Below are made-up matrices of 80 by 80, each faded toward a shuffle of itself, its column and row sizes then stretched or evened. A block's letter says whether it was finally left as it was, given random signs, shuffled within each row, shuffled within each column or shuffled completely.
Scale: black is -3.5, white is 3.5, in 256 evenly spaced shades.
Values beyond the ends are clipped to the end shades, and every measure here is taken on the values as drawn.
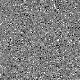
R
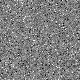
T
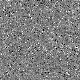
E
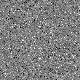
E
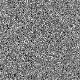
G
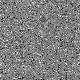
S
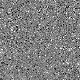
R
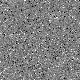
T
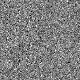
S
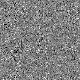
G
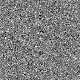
G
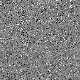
G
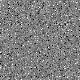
G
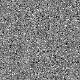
G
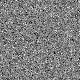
T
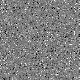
R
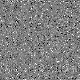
R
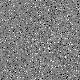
S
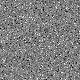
T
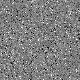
S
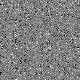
S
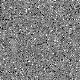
G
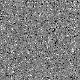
G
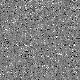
G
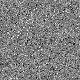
E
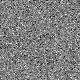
T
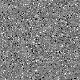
R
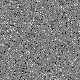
T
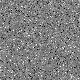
T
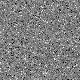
T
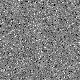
T
